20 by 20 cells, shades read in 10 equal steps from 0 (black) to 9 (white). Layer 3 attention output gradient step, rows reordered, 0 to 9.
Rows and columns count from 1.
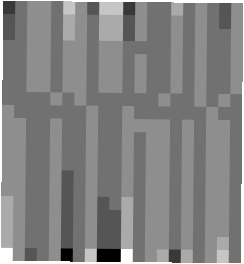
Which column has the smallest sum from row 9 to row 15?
6
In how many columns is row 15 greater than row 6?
10
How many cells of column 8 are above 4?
12
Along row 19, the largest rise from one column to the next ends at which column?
11
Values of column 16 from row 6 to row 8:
4 4 4
